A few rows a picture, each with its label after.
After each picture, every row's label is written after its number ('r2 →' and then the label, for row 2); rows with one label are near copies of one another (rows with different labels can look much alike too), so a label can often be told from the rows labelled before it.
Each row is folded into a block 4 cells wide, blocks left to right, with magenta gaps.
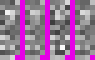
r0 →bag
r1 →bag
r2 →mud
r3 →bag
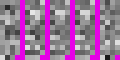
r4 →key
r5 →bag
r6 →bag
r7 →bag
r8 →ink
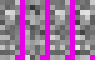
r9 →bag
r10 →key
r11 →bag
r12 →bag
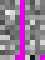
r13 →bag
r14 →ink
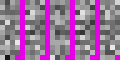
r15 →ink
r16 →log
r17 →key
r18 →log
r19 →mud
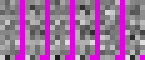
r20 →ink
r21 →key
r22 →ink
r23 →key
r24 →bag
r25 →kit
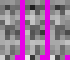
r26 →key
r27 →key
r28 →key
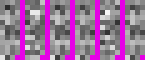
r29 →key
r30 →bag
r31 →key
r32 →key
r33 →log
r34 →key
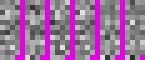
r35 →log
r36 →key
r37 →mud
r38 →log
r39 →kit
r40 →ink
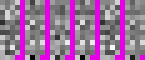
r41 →mud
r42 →ink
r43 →kit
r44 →ink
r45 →mud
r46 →ink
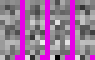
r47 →key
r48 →kit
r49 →ink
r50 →key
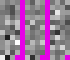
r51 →kit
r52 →ink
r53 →log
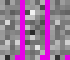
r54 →ink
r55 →log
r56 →ink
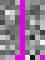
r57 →bag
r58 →kit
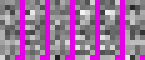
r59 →key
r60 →log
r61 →ink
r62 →bag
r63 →bag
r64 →key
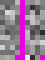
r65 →bag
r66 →key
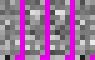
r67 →ink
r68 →bag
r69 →bag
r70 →ink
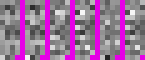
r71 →key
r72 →key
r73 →bag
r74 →log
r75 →ink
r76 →log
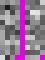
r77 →key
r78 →bag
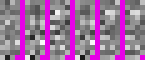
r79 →ink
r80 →kit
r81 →log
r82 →kit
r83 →bag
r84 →bag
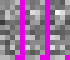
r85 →mud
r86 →bag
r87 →bag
